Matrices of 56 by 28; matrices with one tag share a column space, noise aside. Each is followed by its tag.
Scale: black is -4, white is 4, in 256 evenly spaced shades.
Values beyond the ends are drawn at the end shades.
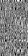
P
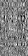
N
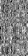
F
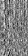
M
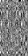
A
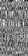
A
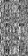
F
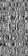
N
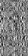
N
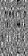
A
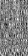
M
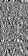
P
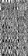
P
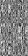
F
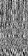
M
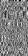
A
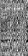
P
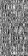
F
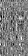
N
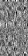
A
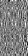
A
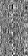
F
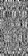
A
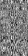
P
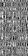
N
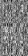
F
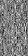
F
